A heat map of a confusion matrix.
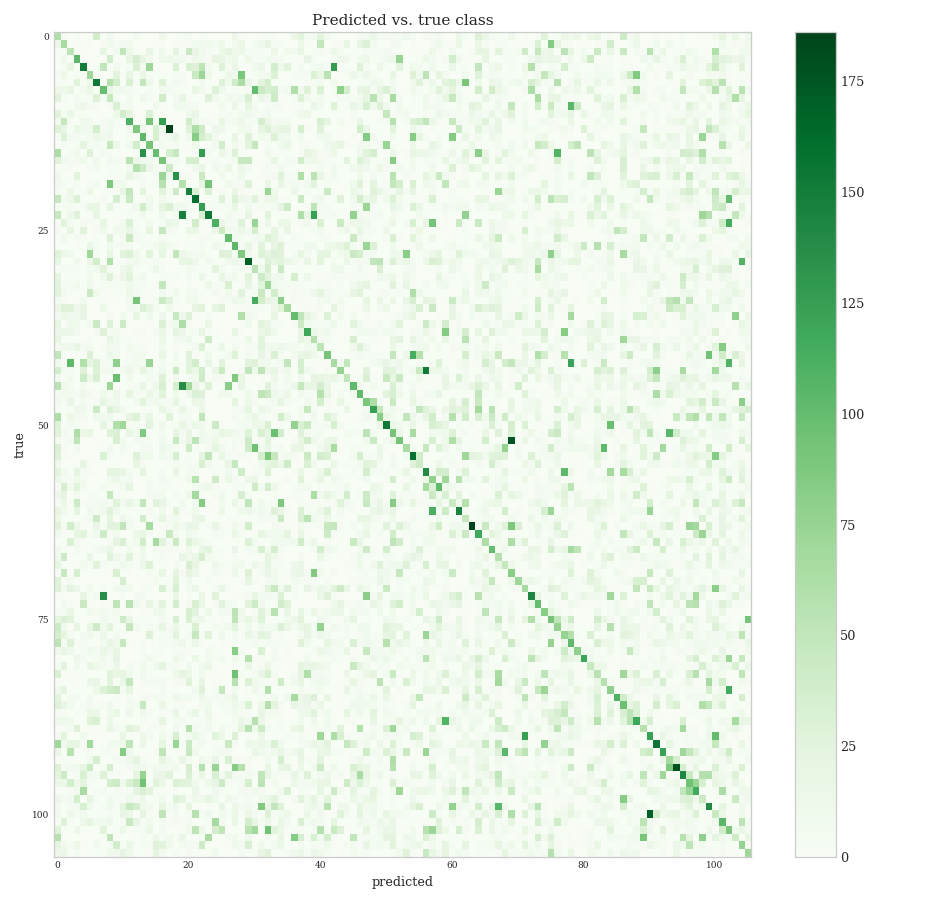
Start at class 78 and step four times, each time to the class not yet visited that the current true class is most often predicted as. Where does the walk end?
77
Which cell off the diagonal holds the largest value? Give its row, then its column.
12, 17
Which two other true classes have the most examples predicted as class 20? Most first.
45, 89
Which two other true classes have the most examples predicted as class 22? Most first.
15, 60
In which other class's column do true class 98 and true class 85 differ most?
36
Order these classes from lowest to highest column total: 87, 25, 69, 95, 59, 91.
87, 25, 59, 91, 69, 95
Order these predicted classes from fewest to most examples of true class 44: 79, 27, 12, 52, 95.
12, 79, 95, 52, 27
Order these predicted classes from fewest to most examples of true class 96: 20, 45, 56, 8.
56, 45, 20, 8
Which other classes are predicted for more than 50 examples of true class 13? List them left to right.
21, 47, 54, 60, 98
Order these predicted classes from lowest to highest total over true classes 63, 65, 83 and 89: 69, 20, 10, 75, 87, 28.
87, 28, 75, 10, 20, 69
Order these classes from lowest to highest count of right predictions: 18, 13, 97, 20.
13, 97, 18, 20
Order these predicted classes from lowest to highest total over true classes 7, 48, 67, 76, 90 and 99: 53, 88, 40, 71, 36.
53, 36, 88, 71, 40
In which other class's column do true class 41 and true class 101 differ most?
54
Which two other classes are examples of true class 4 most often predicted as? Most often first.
42, 14
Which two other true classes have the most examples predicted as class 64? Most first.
15, 48
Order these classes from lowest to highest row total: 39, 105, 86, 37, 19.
105, 39, 37, 19, 86
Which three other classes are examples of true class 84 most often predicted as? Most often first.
102, 74, 32
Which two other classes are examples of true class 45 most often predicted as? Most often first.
19, 26
